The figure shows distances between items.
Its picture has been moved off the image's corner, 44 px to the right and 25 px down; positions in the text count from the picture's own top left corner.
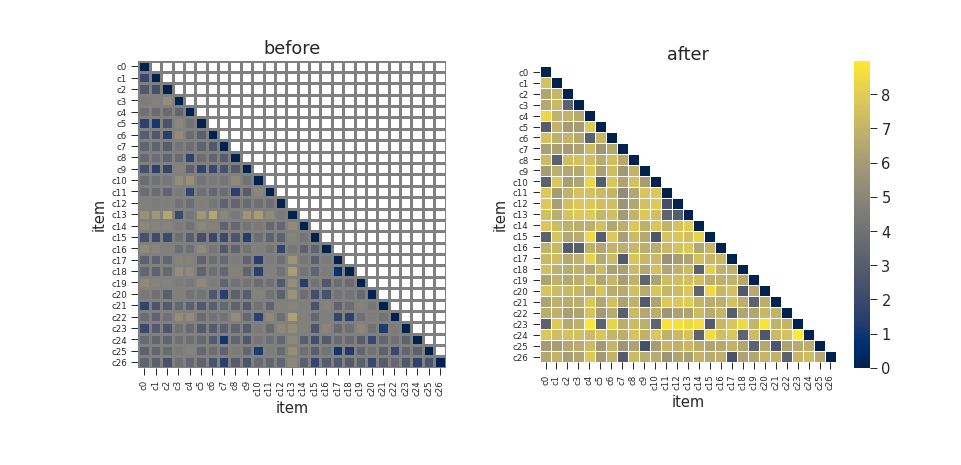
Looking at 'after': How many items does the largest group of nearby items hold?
5
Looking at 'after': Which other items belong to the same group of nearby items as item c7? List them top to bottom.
c17, c22, c26
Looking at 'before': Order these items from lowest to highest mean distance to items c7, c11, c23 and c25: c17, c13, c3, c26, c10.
c26, c17, c10, c3, c13
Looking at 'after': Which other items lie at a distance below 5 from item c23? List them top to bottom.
c0, c5, c10, c15
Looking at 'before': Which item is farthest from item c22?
c13
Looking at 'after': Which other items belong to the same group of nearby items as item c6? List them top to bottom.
c4
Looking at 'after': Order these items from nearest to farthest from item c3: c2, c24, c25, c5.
c2, c5, c25, c24
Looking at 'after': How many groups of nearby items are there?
8
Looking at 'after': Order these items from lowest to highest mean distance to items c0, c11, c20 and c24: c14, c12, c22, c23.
c14, c12, c22, c23
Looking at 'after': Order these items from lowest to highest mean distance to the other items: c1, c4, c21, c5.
c5, c21, c1, c4
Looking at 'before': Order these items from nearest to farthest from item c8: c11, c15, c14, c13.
c11, c15, c14, c13
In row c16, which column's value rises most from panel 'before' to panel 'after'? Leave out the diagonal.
c12
